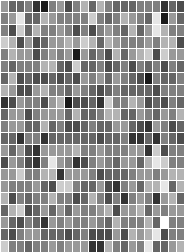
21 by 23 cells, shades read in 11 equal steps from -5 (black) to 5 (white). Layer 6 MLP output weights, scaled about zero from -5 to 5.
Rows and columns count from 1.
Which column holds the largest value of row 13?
20
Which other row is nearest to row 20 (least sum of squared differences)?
3
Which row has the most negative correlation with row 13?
12
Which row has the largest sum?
4
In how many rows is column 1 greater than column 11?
8
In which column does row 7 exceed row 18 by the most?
15
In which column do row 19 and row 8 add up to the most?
21
